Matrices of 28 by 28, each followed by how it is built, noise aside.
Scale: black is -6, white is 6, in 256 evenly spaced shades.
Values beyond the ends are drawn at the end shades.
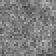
smooth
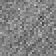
Hankel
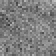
smooth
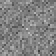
Hankel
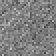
Hankel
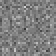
low rank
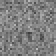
blocks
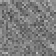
Toeplitz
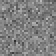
noise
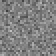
noise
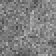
smooth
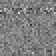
uneven rows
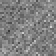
Hankel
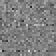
uneven rows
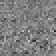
uneven rows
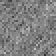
Hankel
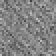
Toeplitz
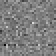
uneven rows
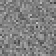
noise
